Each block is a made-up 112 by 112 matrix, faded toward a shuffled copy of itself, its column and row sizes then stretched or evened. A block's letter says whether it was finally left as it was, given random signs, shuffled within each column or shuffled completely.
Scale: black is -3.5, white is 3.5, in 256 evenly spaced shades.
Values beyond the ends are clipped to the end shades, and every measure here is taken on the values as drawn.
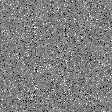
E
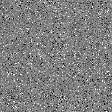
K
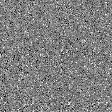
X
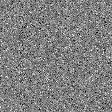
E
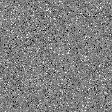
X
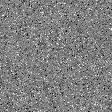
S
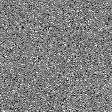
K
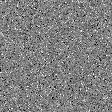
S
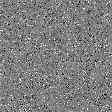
X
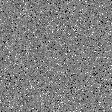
S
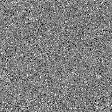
K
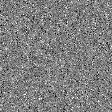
X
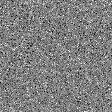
E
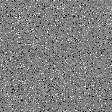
K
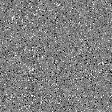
K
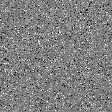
X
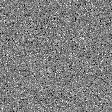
S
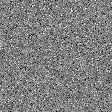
S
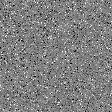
E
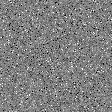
S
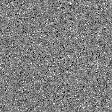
X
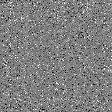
X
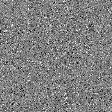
K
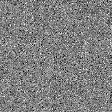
K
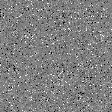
X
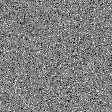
S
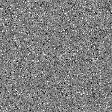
K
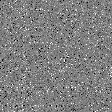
K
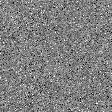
E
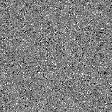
K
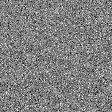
E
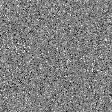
E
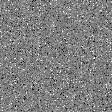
E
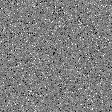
S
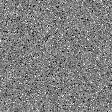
S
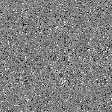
K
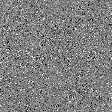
K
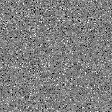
K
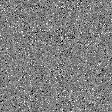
X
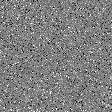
S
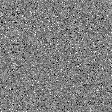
X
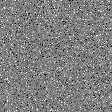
S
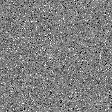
E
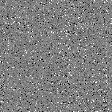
K
